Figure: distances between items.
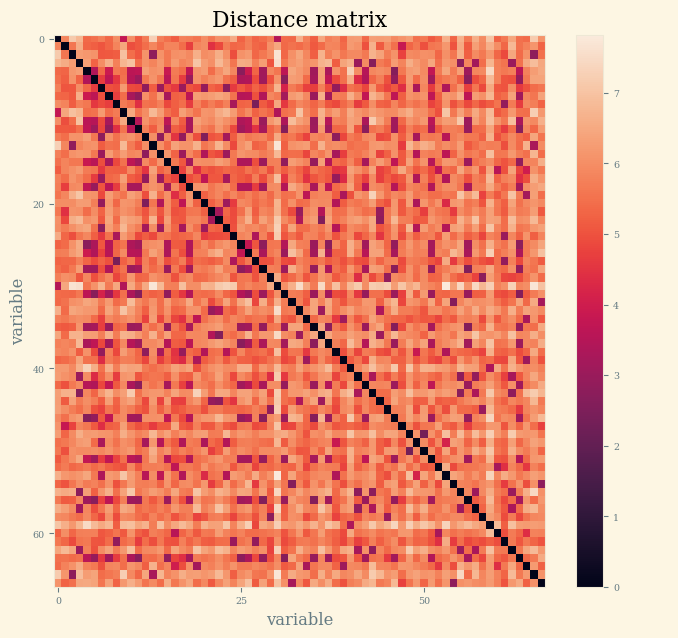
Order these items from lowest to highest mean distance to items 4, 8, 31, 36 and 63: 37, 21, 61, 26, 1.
37, 26, 61, 21, 1
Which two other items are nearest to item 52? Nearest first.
60, 16
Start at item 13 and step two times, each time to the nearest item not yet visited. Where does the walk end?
65
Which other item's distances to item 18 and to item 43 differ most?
10
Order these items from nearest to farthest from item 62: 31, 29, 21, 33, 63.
29, 31, 63, 21, 33
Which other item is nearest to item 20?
12
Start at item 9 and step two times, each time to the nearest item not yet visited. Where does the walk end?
0
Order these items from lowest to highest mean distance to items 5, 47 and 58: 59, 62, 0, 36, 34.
34, 62, 0, 36, 59
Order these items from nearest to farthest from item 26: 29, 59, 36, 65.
29, 65, 36, 59
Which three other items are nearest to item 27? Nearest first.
8, 61, 24
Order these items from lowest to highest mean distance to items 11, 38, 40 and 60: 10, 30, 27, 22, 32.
27, 10, 32, 22, 30
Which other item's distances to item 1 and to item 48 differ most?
50
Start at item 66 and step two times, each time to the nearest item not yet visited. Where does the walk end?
32
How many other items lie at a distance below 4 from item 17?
8
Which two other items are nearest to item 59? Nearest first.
40, 27
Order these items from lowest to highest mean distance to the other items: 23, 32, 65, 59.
23, 32, 65, 59
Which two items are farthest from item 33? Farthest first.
30, 9
